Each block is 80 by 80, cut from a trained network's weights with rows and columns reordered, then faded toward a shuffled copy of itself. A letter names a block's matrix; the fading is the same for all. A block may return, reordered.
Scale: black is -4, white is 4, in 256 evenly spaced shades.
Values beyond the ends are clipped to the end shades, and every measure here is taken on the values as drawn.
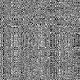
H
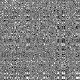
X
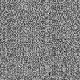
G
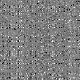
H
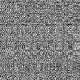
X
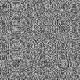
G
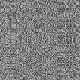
G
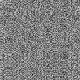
G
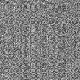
G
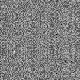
G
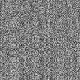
G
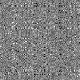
G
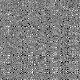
H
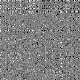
H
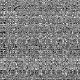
X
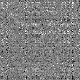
X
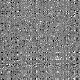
H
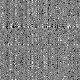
H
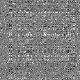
X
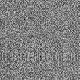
G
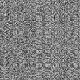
G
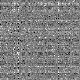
X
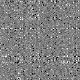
H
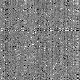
H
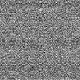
X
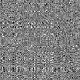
G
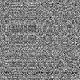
X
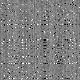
G
